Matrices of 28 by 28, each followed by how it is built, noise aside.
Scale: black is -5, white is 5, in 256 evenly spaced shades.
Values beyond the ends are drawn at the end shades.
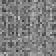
blocks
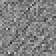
Hankel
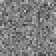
noise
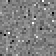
sparse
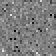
sparse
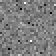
sparse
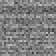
blocks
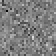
banded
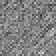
Hankel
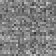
blocks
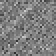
Hankel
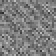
Toeplitz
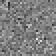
banded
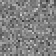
noise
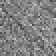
Toeplitz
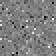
sparse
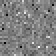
sparse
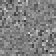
block diagonal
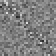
banded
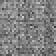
blocks
